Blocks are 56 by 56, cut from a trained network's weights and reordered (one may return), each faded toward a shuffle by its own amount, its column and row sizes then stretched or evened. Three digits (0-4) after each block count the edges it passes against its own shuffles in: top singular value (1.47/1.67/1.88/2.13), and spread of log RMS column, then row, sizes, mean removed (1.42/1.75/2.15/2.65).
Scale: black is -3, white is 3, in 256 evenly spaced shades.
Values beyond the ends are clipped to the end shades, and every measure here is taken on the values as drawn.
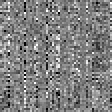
4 4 0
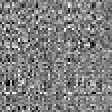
4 3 3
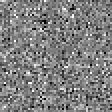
0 2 3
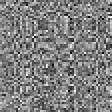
4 2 0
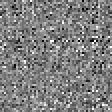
0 2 2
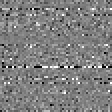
2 0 4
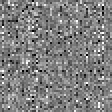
0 4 2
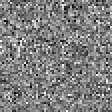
1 0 2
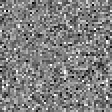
0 1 0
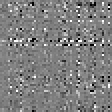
1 4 4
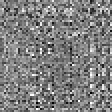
4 3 2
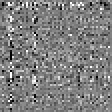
1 4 4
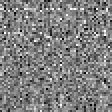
1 2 1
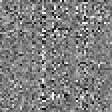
3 4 3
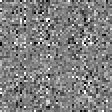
0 4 3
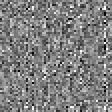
2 3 1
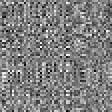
4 2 4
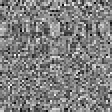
3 0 1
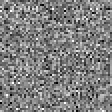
2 0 1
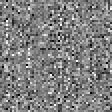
0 3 0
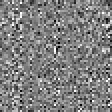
3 4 0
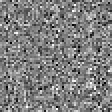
1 3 0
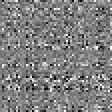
3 4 4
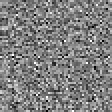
2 1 0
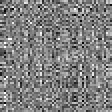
4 3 2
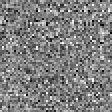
1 1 2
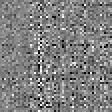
2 4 3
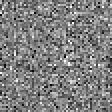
0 1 0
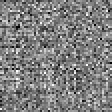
3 1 1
